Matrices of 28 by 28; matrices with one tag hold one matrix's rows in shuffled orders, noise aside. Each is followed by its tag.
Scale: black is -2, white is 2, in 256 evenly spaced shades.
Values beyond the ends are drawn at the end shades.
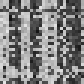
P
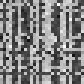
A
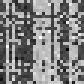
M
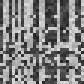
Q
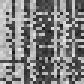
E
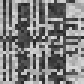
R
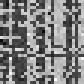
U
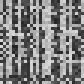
A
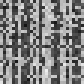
A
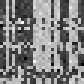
M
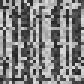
A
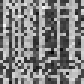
Q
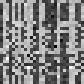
Q
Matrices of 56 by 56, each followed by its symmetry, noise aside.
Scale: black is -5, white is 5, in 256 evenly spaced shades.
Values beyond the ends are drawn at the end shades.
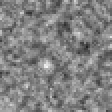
symmetric across the other diagonal.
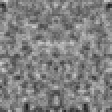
mirrored left to right.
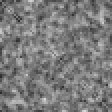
symmetric.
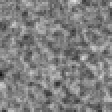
antisymmetric.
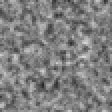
antisymmetric.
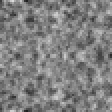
mirrored top to bottom.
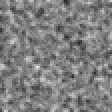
antisymmetric.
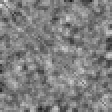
symmetric.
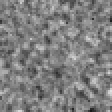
antisymmetric.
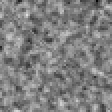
no symmetry.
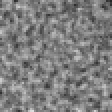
symmetric across the other diagonal.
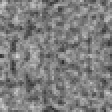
mirrored top to bottom.
